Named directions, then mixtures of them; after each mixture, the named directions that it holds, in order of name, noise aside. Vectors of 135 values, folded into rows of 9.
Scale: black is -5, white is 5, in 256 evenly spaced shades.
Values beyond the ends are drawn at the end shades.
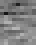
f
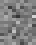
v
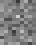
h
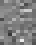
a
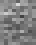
f, h, v.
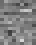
a, f.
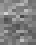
a, f, h.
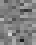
a.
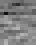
f.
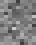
f, h, v.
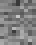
f, h.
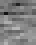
f.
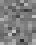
a, v.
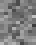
f, h, v.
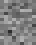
a, f, v.
